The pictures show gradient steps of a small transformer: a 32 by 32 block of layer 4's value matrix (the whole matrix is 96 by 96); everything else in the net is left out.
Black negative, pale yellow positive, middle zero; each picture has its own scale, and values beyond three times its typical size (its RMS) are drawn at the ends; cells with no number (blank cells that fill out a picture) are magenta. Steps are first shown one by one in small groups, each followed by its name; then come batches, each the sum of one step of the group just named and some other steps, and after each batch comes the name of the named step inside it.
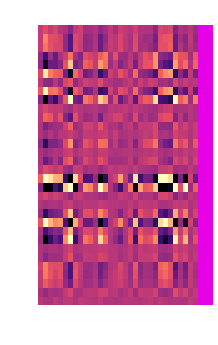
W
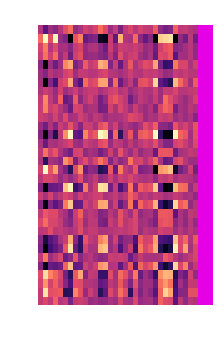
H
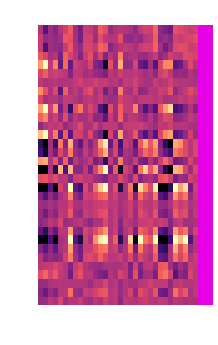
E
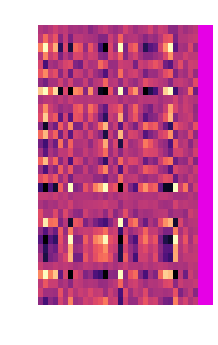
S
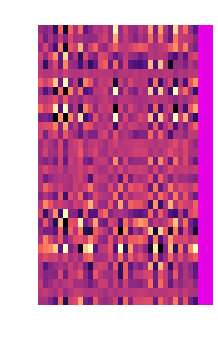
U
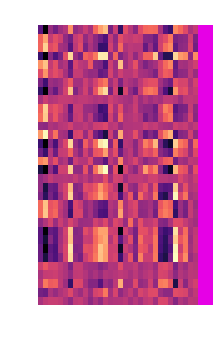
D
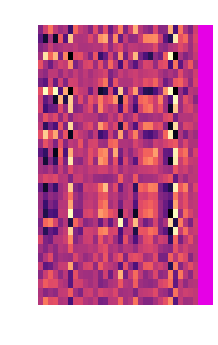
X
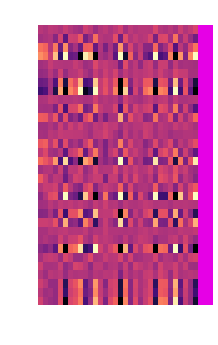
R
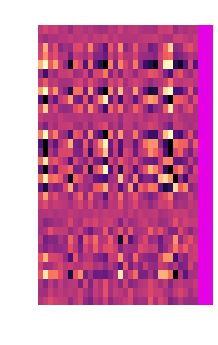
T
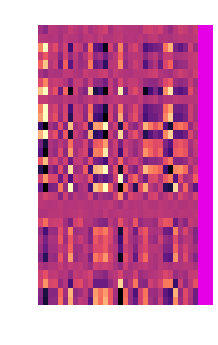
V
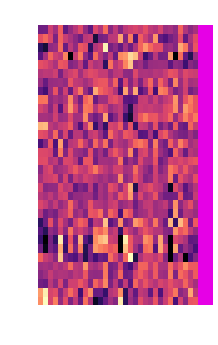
X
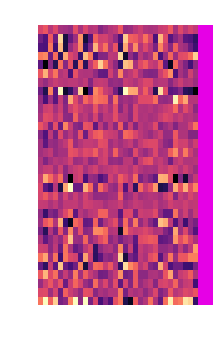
W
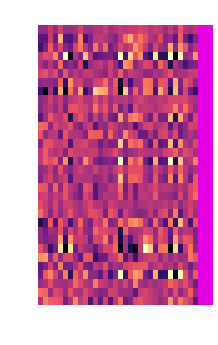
R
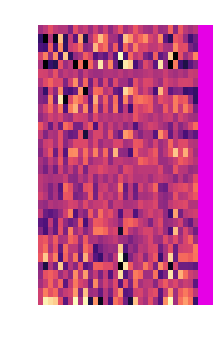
X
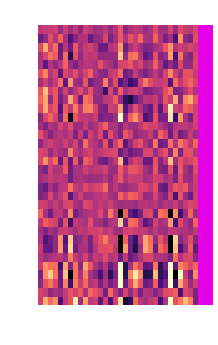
S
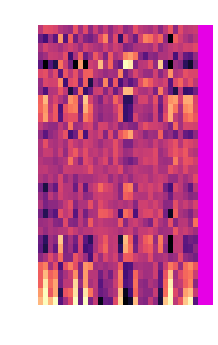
X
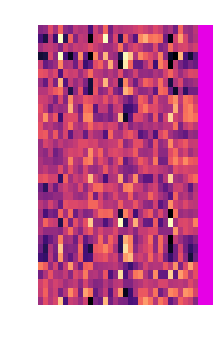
X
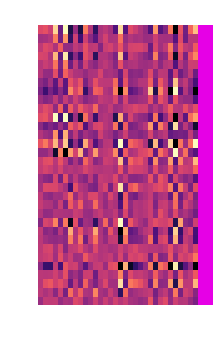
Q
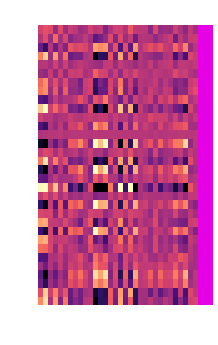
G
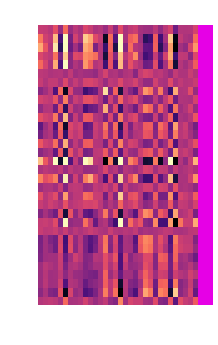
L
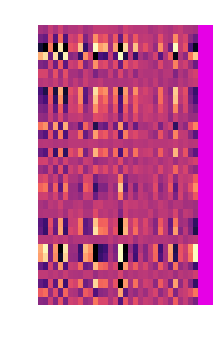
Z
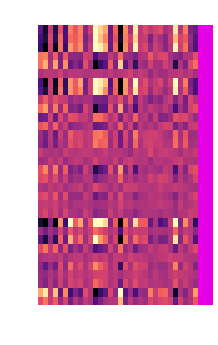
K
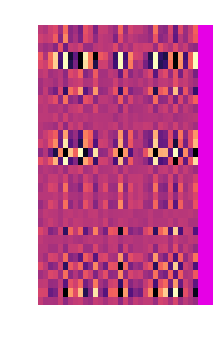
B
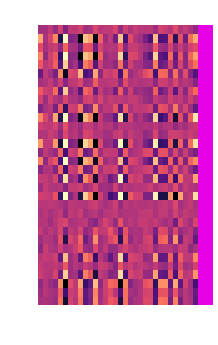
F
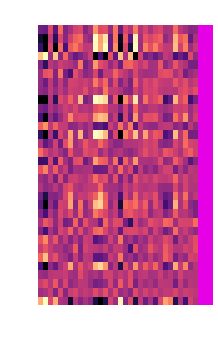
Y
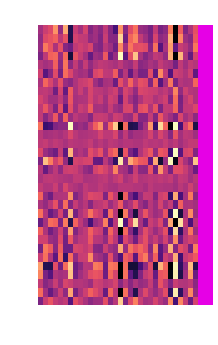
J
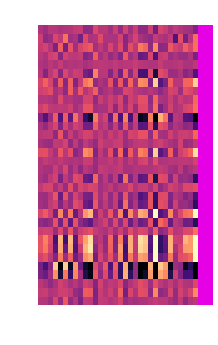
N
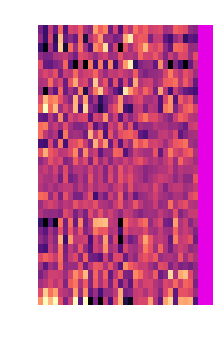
K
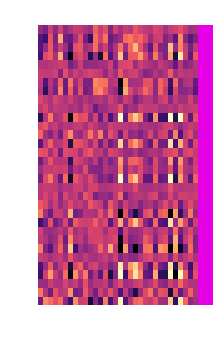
K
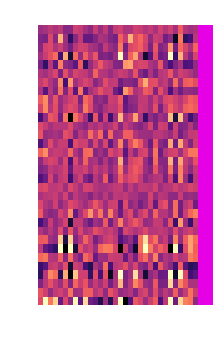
N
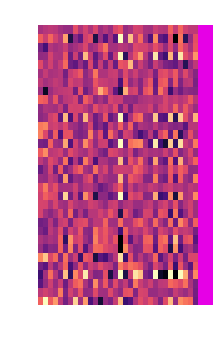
F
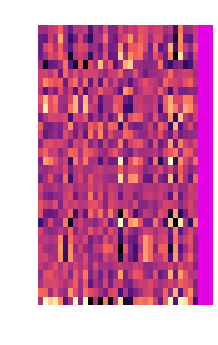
J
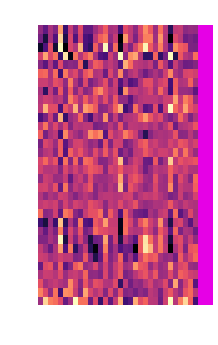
Z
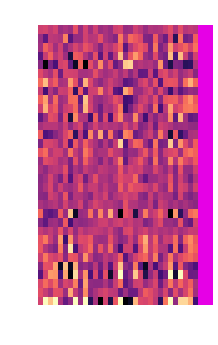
N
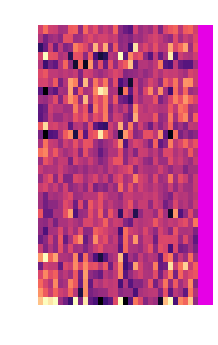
Y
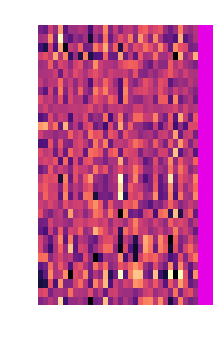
Z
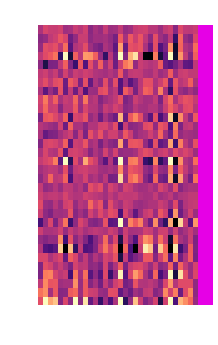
L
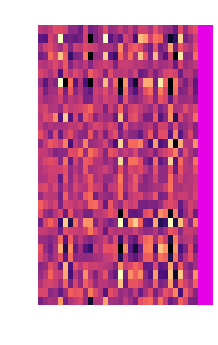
Q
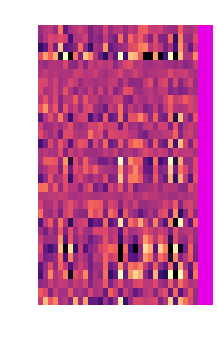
G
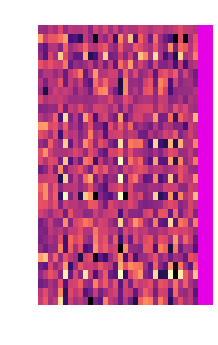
F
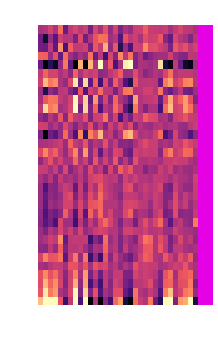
Y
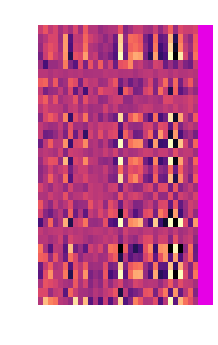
L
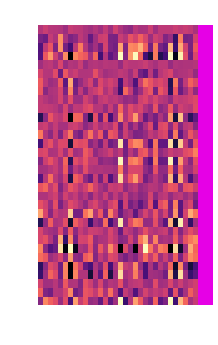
N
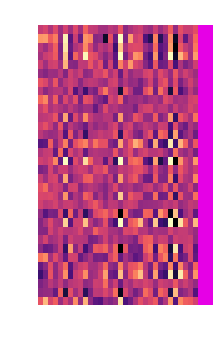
L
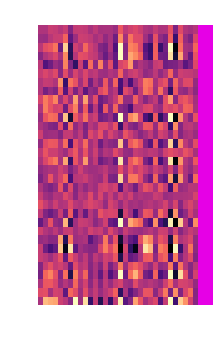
L
